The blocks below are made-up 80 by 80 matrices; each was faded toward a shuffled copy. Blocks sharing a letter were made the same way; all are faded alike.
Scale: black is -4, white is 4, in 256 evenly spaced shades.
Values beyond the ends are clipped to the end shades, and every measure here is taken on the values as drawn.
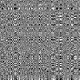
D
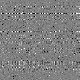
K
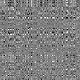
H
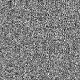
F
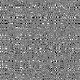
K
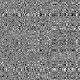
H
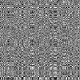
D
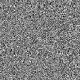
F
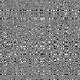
K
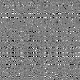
K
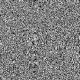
F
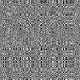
D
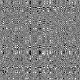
H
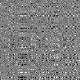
K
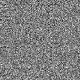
F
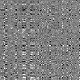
H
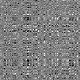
H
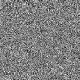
F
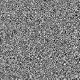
F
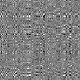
H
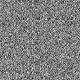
F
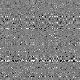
K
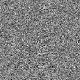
F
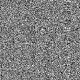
F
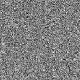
F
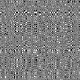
H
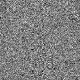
F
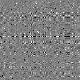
K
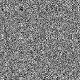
F
